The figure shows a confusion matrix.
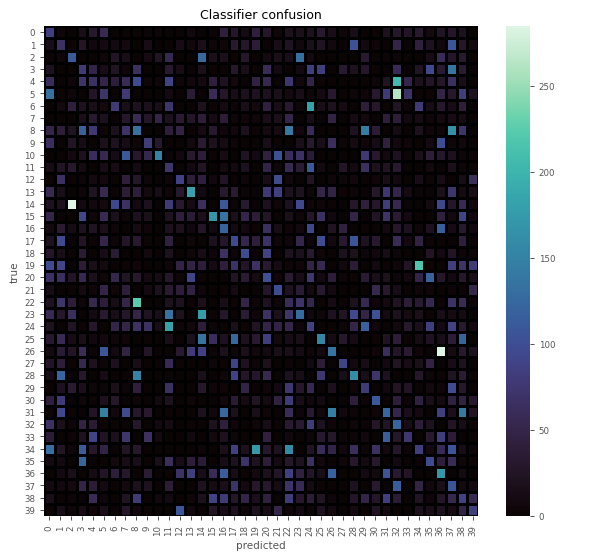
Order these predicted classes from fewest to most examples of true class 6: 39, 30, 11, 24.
39, 30, 11, 24
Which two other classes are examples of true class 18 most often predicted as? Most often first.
20, 16
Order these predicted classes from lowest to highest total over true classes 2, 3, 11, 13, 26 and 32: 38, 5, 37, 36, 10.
10, 38, 5, 37, 36
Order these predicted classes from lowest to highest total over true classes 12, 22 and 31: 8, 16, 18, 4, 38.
18, 4, 16, 38, 8
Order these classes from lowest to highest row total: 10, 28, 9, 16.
9, 16, 28, 10
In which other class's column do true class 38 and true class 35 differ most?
3
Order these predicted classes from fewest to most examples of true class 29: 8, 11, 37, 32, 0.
0, 32, 8, 11, 37
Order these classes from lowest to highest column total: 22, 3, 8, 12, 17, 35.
12, 35, 17, 3, 8, 22
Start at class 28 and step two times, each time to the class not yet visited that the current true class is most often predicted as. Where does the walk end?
37
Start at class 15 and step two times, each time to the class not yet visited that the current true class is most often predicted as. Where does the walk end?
36
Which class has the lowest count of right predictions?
7
